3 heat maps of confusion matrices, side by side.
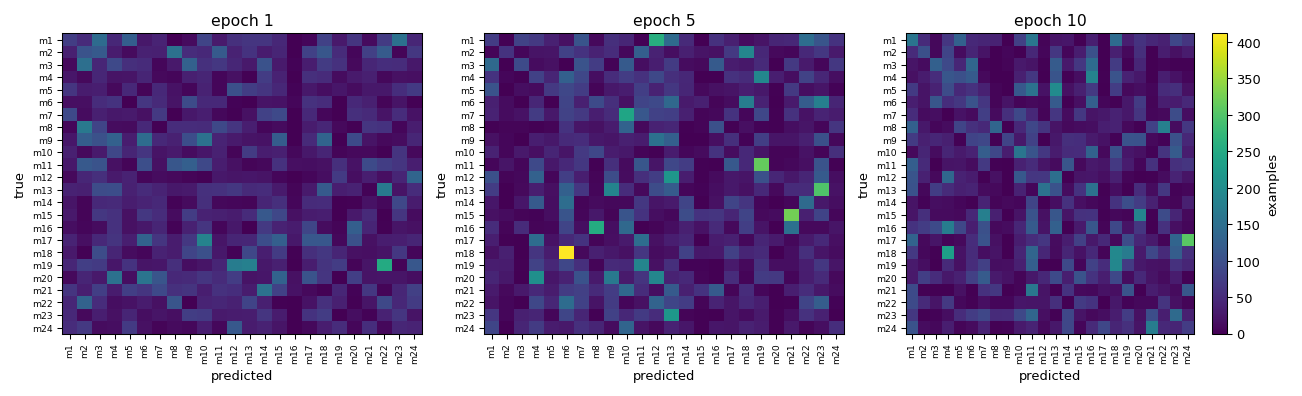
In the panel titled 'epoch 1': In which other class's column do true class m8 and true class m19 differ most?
m22
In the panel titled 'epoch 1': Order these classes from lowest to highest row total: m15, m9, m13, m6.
m6, m15, m13, m9
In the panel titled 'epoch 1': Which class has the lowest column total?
m16
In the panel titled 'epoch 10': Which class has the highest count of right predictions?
m18
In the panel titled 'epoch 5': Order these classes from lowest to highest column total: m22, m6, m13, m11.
m22, m11, m13, m6
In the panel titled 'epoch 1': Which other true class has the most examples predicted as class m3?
m1
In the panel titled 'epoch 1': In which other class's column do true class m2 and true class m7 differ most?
m8
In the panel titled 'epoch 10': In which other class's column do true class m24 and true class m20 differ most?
m21
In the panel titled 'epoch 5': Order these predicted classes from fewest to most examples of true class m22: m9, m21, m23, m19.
m21, m19, m9, m23
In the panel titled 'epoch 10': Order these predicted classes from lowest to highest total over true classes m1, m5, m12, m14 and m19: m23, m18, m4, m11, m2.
m2, m23, m4, m18, m11
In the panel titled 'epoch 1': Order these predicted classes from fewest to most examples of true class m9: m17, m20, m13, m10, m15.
m13, m17, m20, m15, m10
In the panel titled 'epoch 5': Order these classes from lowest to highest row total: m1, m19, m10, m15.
m10, m19, m15, m1
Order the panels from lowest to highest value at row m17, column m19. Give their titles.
epoch 1, epoch 5, epoch 10
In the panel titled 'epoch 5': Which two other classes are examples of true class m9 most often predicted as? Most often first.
m12, m13
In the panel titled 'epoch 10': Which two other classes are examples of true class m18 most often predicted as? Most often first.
m4, m19
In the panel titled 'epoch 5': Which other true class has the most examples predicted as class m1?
m3
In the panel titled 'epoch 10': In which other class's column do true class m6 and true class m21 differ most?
m11
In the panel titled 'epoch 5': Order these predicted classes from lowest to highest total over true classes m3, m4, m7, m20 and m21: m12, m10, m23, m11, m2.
m2, m23, m11, m12, m10
